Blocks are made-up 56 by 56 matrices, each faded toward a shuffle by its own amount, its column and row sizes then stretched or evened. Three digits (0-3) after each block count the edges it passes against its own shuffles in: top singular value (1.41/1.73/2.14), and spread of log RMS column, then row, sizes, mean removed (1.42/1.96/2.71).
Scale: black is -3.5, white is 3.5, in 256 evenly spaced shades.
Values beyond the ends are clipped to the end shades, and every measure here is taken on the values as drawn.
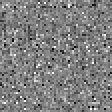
0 1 1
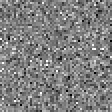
0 0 0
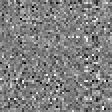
2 1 1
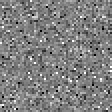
0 0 0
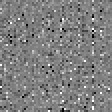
1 2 1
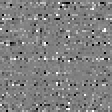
0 1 3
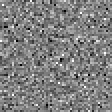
2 0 1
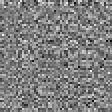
3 1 1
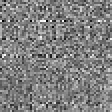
3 0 2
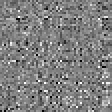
3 1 2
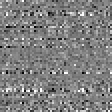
3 1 3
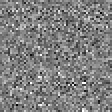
1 1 1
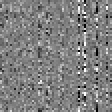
2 3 0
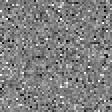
0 1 0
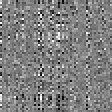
3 3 1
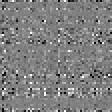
2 2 3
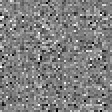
2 2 1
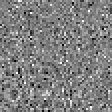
2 0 0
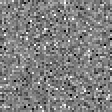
1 0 0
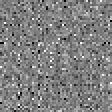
2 1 1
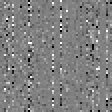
0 3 0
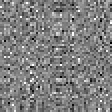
3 2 0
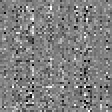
1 3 2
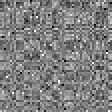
3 0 0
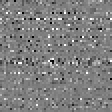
1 0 3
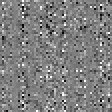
0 3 1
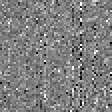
2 2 0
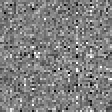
1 2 1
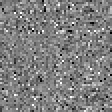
1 1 1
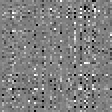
2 3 2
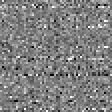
2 0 2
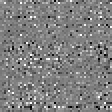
1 2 3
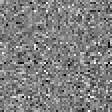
2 1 1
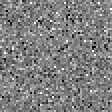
0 0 0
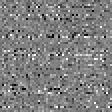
2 0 3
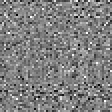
2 0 2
